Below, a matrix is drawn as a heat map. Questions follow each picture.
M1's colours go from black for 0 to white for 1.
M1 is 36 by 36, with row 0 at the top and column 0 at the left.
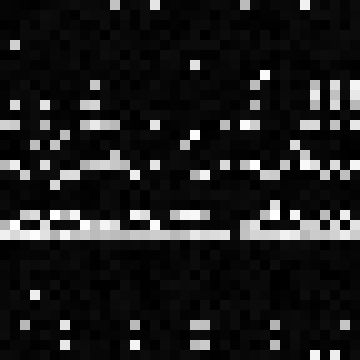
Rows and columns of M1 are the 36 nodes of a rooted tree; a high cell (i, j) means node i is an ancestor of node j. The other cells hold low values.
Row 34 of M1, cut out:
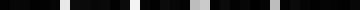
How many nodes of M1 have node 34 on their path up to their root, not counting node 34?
5
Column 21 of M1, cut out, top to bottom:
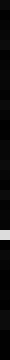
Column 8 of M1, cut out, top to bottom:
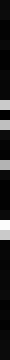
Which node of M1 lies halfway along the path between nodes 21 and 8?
12
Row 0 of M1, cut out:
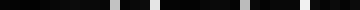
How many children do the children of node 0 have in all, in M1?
2
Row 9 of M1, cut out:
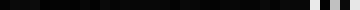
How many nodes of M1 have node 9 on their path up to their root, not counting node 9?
3
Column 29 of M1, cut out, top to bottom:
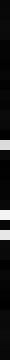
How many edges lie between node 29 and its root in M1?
3
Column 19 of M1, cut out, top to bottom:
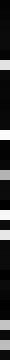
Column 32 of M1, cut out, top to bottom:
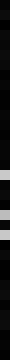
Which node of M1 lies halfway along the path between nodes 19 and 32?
13
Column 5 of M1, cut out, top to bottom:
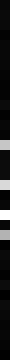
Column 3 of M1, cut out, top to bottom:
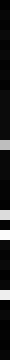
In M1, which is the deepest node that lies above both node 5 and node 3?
14
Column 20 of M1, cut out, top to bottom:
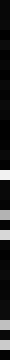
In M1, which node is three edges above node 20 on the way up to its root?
17
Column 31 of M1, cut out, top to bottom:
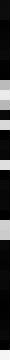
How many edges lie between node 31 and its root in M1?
8
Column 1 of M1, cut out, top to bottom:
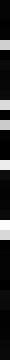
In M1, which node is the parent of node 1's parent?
10
